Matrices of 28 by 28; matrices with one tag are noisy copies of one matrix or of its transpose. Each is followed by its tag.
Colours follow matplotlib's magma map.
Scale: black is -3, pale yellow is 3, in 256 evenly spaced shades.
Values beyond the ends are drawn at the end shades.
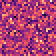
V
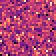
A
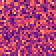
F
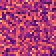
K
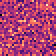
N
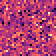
A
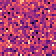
K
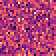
V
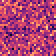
F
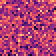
A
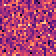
N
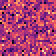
K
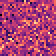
N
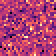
F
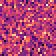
N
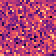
A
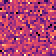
K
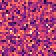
K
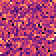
F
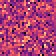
N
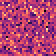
V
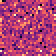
V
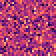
V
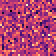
A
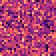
A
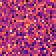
N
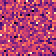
K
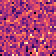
A
